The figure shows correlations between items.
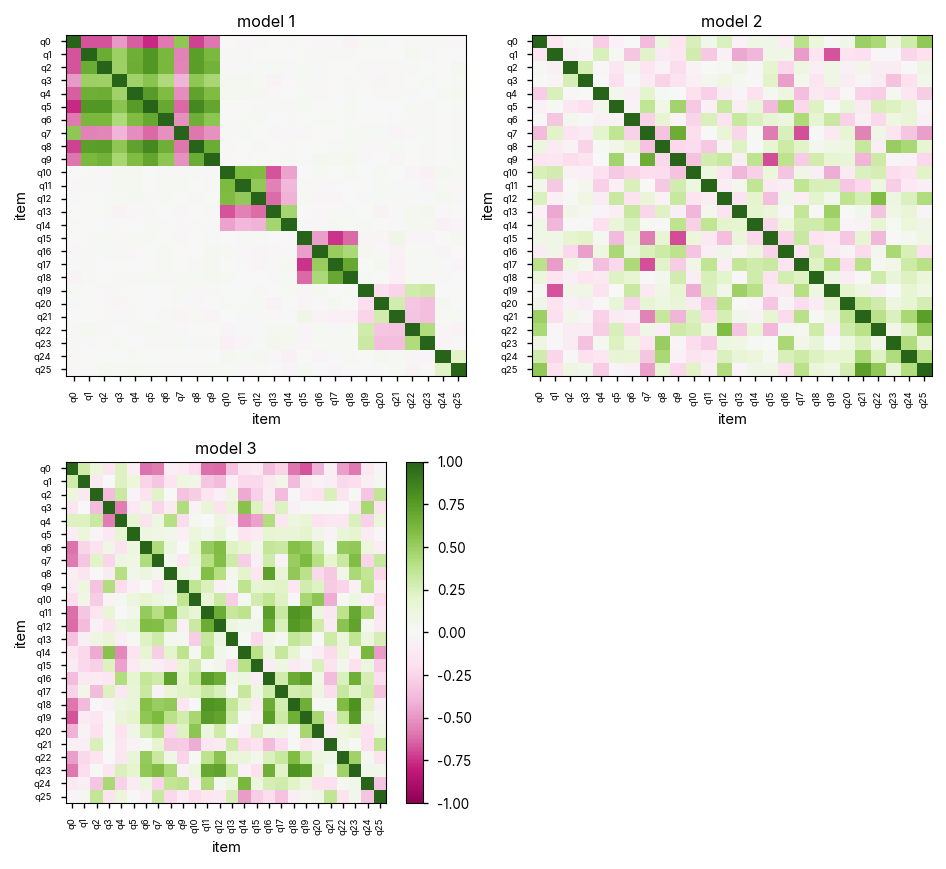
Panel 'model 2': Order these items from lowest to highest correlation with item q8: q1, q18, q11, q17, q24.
q11, q1, q18, q17, q24
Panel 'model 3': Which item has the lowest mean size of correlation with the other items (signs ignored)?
q5
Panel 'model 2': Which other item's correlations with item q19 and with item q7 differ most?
q17
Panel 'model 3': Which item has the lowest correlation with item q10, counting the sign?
q21
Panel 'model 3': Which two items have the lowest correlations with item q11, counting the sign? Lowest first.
q0, q1
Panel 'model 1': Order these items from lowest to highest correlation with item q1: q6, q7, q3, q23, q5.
q7, q23, q3, q6, q5
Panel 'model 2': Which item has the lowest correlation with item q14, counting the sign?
q1
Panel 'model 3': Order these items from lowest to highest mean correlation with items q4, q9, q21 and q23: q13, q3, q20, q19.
q3, q20, q13, q19
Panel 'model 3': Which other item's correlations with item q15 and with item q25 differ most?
q14
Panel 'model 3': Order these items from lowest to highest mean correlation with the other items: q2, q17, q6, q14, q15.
q2, q15, q14, q17, q6
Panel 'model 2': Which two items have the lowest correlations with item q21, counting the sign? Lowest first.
q7, q9
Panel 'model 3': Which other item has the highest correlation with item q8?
q16
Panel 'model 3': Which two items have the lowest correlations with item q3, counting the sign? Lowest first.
q4, q2
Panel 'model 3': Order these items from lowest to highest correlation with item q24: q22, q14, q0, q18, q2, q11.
q2, q0, q22, q18, q11, q14
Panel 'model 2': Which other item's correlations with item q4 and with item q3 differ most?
q16
